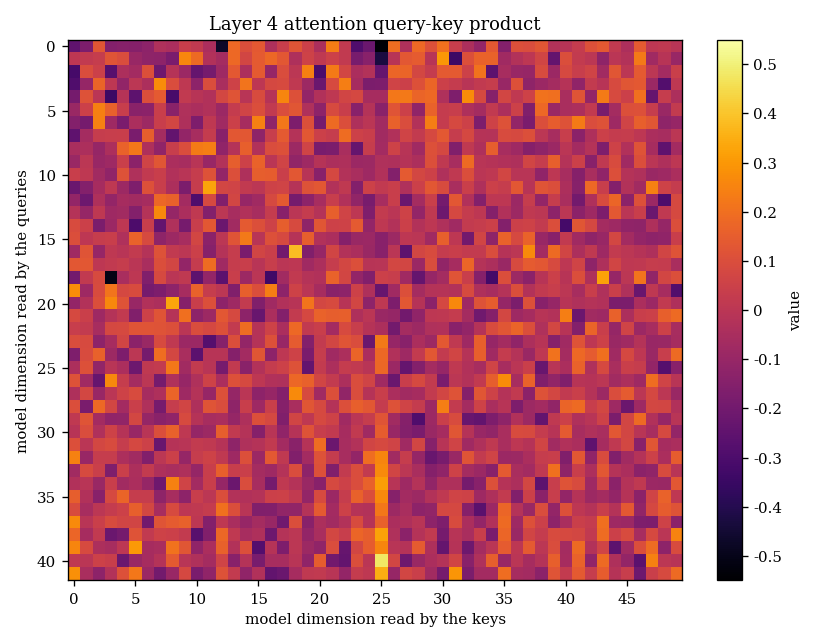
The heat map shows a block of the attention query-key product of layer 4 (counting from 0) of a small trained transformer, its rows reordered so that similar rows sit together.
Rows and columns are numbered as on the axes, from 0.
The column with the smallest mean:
10
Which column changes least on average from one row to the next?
29
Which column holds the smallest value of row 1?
25
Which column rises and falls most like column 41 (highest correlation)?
43
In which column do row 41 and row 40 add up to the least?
46
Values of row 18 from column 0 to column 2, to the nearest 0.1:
-0.2 0 0.1
